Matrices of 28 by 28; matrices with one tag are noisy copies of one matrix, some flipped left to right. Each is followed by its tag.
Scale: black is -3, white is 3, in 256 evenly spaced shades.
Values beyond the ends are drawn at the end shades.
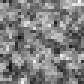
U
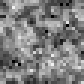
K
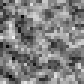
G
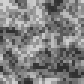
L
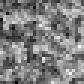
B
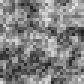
L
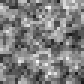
U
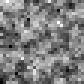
U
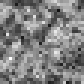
K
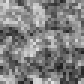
L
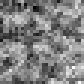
B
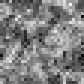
K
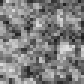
B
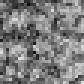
B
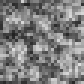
B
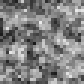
B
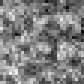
B
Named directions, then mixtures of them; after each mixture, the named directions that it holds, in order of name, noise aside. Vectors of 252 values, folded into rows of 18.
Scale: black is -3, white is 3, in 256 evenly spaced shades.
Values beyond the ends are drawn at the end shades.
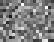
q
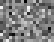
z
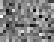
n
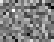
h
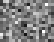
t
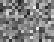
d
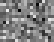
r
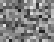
d, n, r.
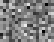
t.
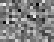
r.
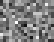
t.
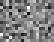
d, t, z.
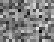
d, n, t.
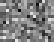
r.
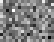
h, n.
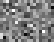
h, t.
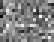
n.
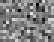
r.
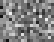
n, z.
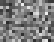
n, q, t.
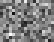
t, z.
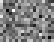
h, n.
